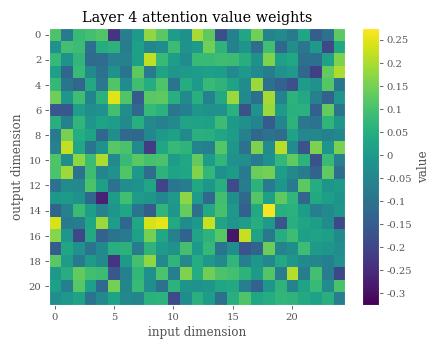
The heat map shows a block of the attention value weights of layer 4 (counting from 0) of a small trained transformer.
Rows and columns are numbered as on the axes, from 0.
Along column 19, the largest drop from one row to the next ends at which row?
15
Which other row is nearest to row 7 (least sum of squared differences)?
3
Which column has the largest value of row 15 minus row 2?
4
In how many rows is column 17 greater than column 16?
11
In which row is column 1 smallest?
6
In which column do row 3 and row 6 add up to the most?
23
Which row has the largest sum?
10
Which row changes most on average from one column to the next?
9
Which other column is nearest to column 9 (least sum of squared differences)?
13
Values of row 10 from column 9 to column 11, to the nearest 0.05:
0.1 0 0.05
